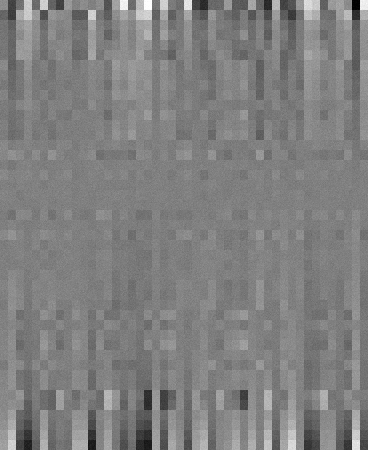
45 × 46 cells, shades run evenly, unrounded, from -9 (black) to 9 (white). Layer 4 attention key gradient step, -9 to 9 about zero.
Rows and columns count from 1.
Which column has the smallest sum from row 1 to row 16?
45
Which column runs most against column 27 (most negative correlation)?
29
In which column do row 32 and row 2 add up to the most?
19
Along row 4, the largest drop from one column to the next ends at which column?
20
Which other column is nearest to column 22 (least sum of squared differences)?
10
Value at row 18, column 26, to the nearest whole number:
-1
